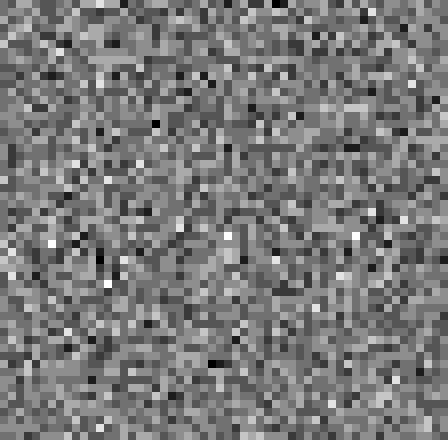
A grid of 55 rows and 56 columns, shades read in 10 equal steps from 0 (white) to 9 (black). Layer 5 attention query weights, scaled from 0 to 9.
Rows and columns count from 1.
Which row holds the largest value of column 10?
31
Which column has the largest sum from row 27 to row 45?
13
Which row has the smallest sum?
18
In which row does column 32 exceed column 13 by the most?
1
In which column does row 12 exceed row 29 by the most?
23
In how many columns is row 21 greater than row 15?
21
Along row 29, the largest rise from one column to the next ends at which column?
24
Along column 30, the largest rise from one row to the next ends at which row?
43
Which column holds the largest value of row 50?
22
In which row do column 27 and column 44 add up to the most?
11
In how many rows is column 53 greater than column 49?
19
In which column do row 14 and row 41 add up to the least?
44
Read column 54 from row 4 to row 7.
7 4 4 5
